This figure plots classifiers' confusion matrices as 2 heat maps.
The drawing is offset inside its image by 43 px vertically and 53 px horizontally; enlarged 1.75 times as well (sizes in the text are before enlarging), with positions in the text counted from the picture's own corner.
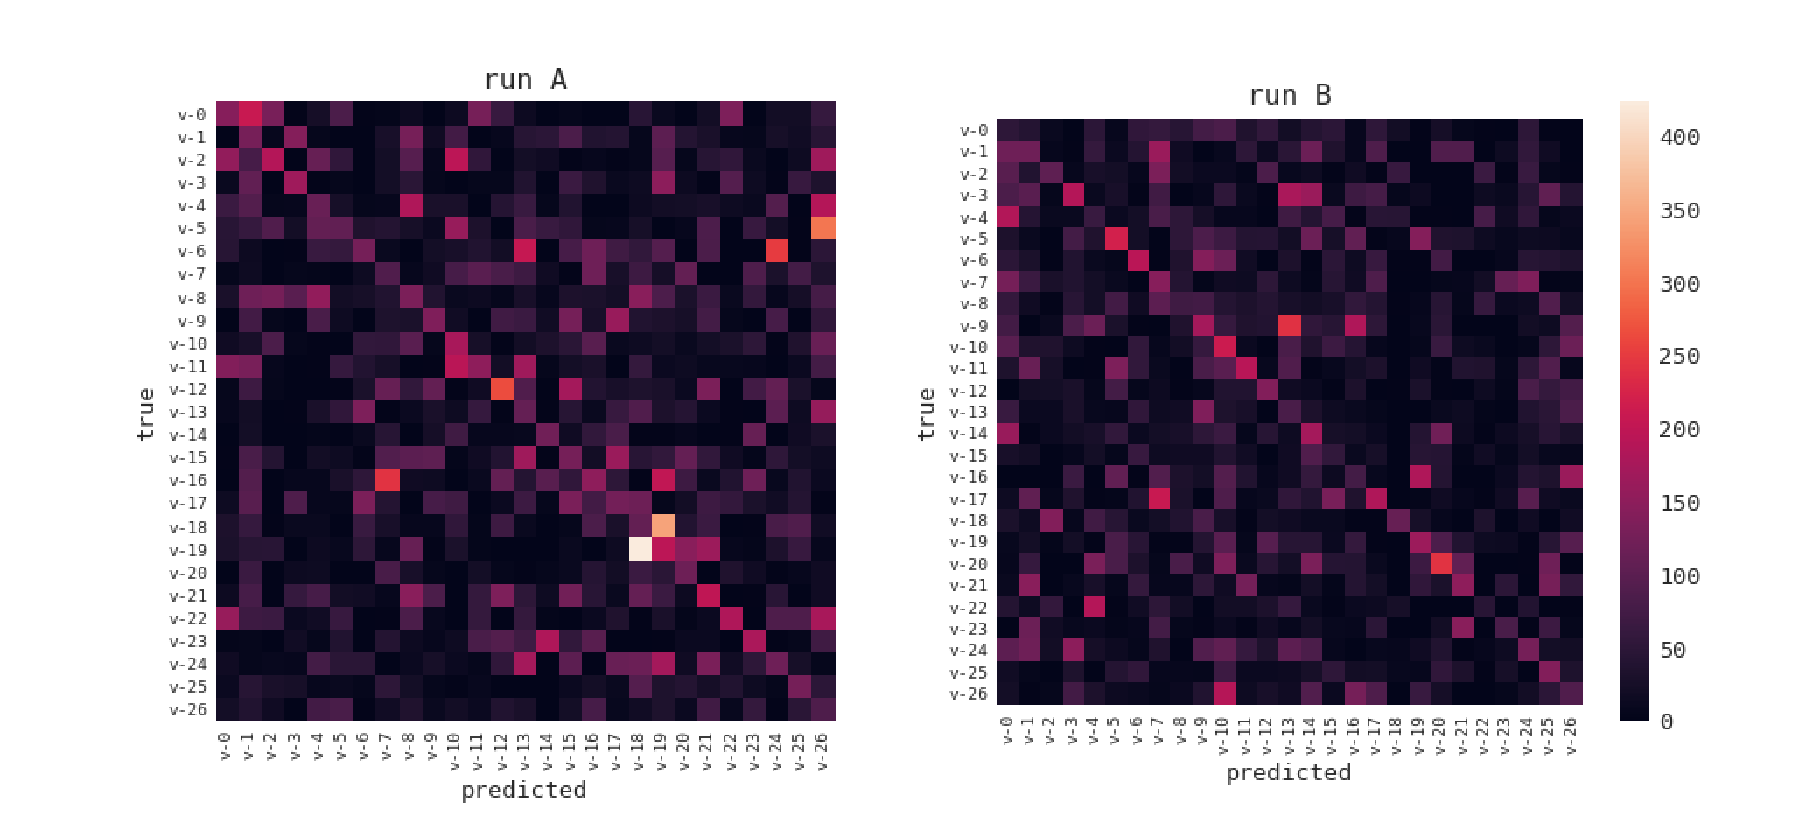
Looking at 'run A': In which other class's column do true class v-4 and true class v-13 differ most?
v-8
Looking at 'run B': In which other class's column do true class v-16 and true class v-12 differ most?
v-19
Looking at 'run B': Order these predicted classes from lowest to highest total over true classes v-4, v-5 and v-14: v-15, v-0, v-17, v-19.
v-17, v-15, v-19, v-0
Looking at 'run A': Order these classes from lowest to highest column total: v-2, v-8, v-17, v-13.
v-2, v-17, v-8, v-13
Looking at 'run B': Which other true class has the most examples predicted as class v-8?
v-20
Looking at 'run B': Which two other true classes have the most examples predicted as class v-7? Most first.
v-17, v-1
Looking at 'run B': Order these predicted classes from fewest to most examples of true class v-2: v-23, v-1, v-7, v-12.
v-23, v-1, v-12, v-7
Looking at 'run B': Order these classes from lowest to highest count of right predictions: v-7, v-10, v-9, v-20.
v-7, v-9, v-10, v-20
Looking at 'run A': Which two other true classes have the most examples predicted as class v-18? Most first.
v-19, v-8
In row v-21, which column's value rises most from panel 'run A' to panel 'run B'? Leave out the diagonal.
v-25
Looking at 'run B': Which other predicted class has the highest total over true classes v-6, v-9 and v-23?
v-13
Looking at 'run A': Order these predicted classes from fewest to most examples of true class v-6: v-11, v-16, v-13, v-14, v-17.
v-14, v-11, v-17, v-16, v-13
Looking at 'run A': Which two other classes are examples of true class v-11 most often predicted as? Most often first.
v-10, v-13
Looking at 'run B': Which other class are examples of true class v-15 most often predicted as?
v-14
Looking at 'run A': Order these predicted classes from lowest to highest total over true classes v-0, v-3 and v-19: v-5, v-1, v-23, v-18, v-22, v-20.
v-23, v-5, v-20, v-22, v-1, v-18
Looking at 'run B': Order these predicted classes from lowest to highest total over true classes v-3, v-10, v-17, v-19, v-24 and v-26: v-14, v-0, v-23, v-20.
v-23, v-20, v-0, v-14
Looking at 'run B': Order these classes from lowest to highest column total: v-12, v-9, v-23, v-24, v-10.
v-23, v-12, v-24, v-9, v-10
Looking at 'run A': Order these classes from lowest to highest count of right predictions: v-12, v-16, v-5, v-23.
v-5, v-16, v-23, v-12
